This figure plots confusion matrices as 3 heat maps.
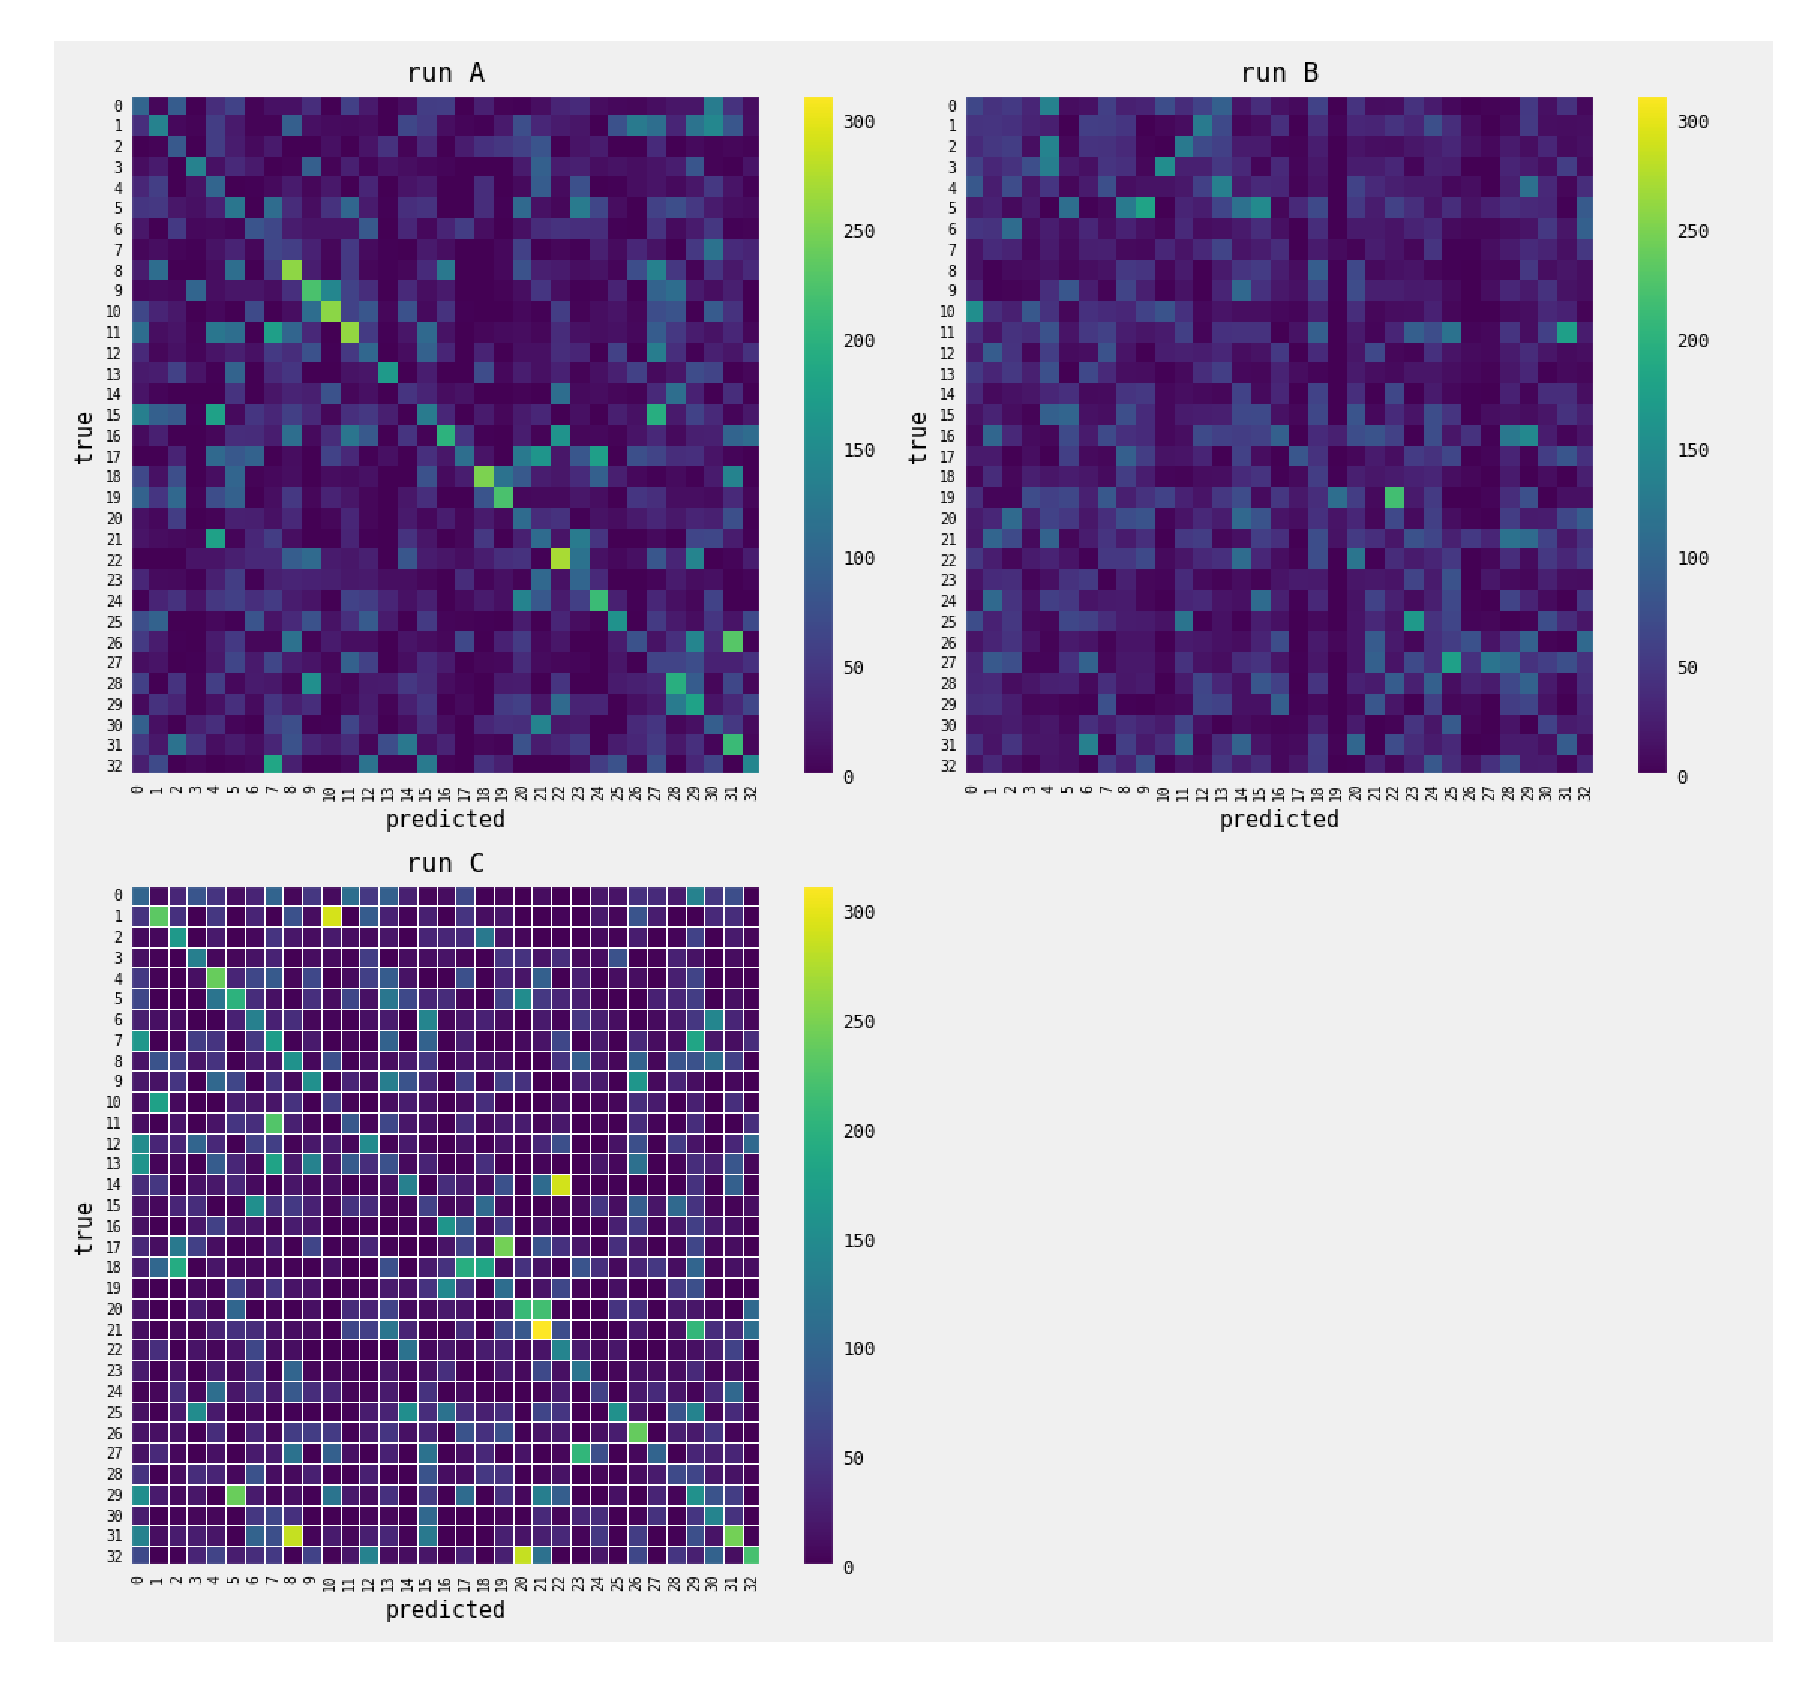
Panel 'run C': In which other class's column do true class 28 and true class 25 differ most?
14
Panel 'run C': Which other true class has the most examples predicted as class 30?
6
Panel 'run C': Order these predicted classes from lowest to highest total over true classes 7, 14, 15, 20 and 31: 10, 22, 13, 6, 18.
10, 18, 13, 6, 22
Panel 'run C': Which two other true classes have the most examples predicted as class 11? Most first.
0, 13
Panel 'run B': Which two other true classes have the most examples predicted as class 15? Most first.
5, 24
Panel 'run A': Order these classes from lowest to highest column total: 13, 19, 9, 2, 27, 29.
13, 19, 2, 9, 29, 27
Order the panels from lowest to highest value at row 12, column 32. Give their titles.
run B, run A, run C
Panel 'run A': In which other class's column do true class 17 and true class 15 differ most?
24
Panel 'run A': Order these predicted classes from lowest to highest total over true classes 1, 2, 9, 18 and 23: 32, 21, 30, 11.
32, 11, 30, 21
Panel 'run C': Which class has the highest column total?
29
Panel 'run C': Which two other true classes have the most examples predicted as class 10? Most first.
1, 29
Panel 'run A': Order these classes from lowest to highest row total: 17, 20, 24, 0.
20, 0, 24, 17
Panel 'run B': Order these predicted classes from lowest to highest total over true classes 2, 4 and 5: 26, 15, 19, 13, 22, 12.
19, 26, 22, 12, 15, 13
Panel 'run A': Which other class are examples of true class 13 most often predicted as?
5
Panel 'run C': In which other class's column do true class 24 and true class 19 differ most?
16
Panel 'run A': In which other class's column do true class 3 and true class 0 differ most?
30
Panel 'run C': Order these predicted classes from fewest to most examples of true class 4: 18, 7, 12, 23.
18, 23, 12, 7
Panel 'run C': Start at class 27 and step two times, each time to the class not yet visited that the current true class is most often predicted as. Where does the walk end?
8
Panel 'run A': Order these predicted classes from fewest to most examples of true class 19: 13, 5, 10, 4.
13, 10, 4, 5
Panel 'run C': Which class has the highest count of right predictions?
21
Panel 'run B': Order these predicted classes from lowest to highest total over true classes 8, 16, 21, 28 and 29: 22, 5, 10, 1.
10, 5, 22, 1
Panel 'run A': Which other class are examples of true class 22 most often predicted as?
29
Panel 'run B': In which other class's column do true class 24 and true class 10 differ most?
0
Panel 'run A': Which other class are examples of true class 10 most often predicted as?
9
